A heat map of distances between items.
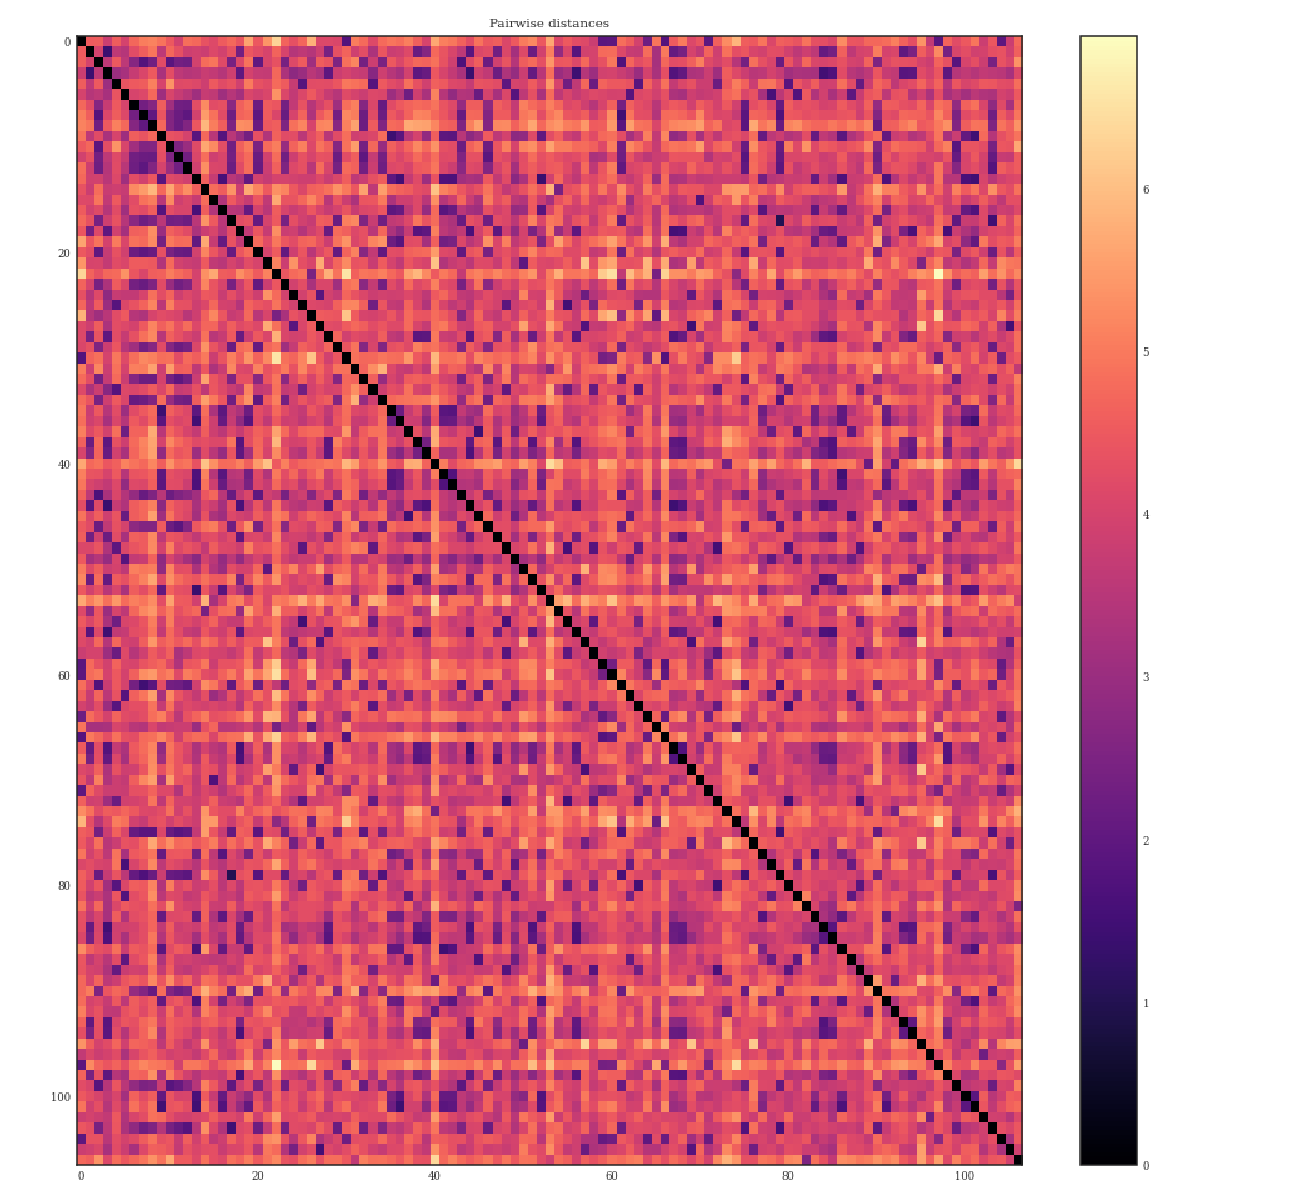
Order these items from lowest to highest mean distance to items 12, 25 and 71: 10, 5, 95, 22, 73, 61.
61, 5, 10, 95, 73, 22
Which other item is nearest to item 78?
5
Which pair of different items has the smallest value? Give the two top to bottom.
17, 79
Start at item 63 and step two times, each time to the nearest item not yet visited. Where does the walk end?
72
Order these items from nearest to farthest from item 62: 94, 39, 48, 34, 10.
39, 94, 48, 34, 10
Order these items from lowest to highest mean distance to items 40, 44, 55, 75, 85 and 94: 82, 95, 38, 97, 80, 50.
38, 80, 82, 50, 95, 97
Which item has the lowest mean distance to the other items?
3
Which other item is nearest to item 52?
13
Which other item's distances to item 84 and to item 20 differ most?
51
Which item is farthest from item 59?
22
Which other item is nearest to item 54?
14
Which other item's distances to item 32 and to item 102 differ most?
8
